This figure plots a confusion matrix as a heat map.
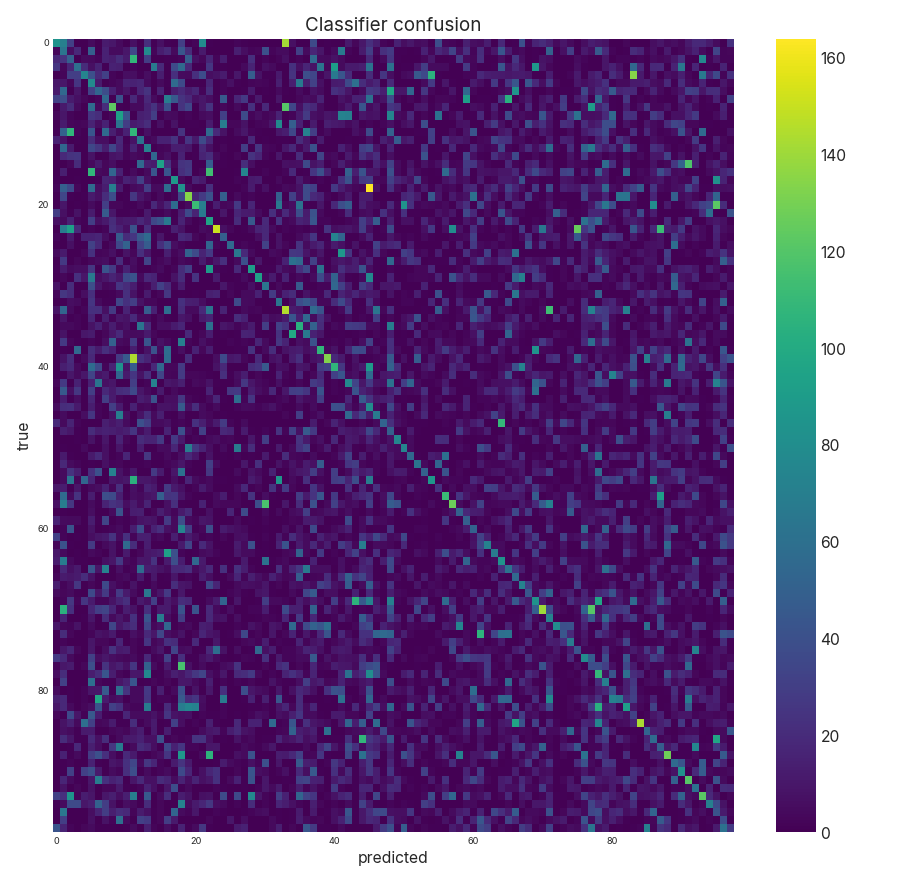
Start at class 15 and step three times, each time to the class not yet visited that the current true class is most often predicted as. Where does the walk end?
48
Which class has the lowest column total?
25
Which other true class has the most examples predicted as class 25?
43
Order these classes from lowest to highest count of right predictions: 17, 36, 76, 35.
36, 76, 17, 35
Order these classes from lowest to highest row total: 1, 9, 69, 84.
1, 9, 84, 69
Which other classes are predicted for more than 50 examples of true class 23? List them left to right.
1, 2, 57, 70, 75, 87
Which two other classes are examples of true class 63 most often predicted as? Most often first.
16, 35
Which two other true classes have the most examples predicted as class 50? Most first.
20, 97
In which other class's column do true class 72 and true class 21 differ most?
58
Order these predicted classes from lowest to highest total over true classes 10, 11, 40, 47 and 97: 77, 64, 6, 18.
6, 18, 77, 64
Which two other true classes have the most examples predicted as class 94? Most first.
21, 20
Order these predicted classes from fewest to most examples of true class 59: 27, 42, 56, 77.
27, 77, 56, 42
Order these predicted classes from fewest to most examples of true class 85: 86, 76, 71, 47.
71, 86, 76, 47
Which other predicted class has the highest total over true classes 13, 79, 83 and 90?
5
